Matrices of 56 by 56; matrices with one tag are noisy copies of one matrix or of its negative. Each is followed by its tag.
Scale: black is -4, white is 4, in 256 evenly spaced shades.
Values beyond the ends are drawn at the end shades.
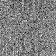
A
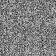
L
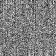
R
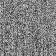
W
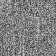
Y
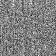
A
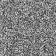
L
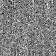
R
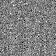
L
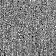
W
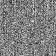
R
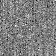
R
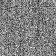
Y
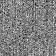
R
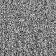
W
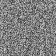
L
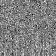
W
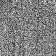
Y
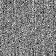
R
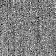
Y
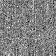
R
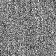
Y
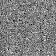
L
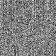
R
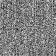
R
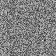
L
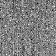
A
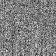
W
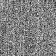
Y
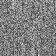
A
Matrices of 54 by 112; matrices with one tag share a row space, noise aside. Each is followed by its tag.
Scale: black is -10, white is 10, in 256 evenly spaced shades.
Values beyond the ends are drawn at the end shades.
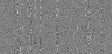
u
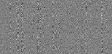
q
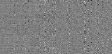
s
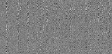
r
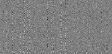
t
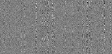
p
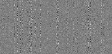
u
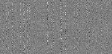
t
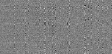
s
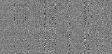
s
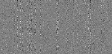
u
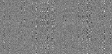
p
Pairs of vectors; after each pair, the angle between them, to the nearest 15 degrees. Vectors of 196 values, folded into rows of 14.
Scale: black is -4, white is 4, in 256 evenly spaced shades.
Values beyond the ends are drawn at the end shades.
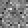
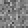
75 degrees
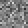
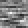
90 degrees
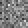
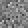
60 degrees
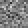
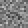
30 degrees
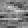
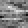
15 degrees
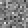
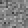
150 degrees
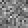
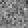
45 degrees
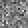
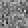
150 degrees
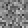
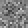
45 degrees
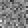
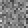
30 degrees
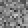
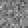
75 degrees
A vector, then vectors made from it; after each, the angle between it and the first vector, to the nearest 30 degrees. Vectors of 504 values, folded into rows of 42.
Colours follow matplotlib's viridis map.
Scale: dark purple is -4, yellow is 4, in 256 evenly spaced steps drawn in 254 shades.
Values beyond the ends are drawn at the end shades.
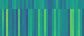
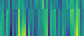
60 degrees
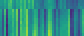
150 degrees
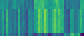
60 degrees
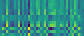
60 degrees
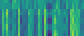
30 degrees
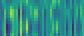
120 degrees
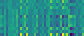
120 degrees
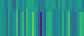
120 degrees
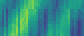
120 degrees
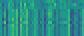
150 degrees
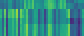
150 degrees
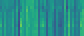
120 degrees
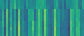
30 degrees
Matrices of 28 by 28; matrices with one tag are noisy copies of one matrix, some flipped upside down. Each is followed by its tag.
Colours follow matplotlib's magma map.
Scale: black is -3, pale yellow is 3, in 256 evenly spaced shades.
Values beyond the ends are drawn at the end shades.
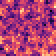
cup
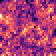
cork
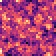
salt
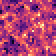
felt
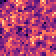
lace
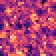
lace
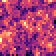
cork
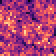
cork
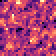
lace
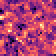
felt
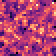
felt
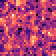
lace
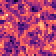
felt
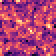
salt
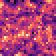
salt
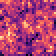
cork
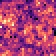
cork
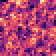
lace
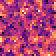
cup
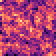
salt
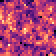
cork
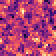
cup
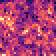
cork
